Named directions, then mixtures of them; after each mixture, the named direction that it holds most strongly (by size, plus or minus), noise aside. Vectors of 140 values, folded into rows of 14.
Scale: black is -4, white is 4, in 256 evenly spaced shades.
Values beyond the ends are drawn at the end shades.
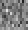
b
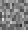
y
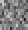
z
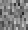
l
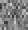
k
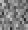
z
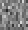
b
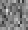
b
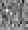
b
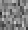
l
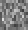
y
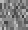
k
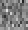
b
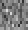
b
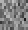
z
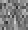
k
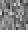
l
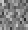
z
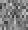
k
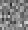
y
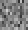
b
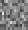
y
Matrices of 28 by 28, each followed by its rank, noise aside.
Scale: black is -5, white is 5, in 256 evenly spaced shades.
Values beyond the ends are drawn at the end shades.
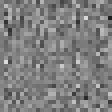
four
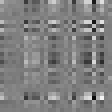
one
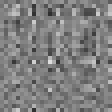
two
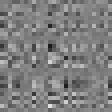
two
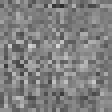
three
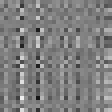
one
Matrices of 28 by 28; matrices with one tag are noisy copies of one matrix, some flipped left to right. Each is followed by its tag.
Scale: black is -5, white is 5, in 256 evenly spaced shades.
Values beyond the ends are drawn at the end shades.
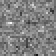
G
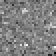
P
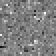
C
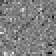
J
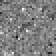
J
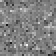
P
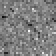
J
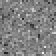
J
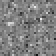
G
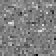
G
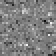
P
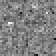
G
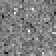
J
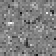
G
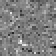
C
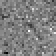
J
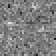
G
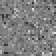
J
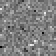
C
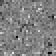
J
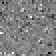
J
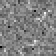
C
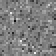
C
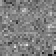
P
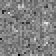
G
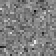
C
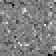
P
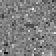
J
